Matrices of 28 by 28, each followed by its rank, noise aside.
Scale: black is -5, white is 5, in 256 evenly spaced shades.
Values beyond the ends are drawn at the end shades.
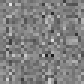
four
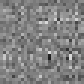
five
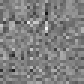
five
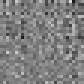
four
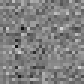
five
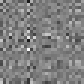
three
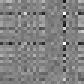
one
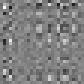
two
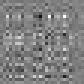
two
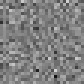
four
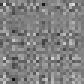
three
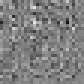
four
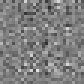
five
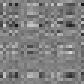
two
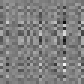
one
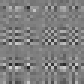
one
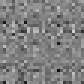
three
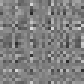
two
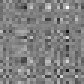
two
